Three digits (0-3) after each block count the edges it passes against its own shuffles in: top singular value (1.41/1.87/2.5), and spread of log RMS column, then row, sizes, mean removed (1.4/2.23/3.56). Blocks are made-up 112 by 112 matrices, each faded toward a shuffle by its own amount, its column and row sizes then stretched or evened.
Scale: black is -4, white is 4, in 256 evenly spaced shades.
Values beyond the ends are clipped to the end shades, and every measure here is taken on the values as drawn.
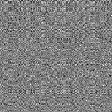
3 1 2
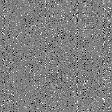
2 2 0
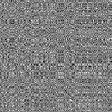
3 0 2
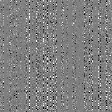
3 3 1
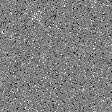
0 1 0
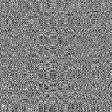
3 0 2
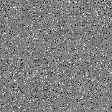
1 0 1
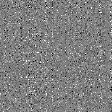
1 2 1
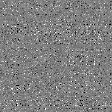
1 1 2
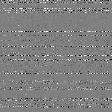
1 1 3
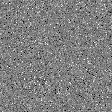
1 0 0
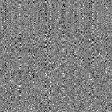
3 2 0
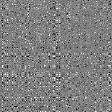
3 2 2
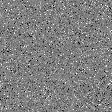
0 0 0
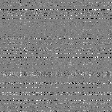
2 1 3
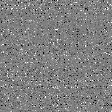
0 1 2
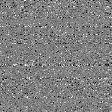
2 0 2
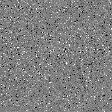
0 1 1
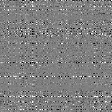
3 2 3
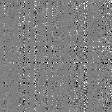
1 3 2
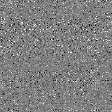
1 1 2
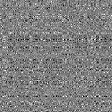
3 0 2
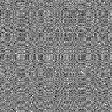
3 0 1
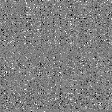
2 1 2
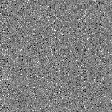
2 1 0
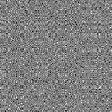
3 1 0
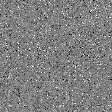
0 1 1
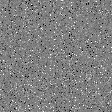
0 1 0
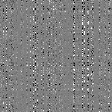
2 3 1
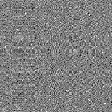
3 1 0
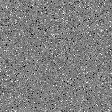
1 0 0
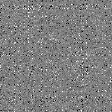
0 2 2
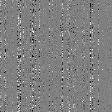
1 3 1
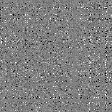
0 2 2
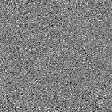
2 0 1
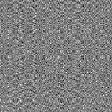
3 2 0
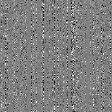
2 3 1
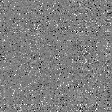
2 1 1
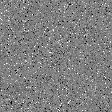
0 1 0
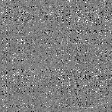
1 2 2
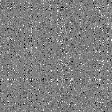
2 2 1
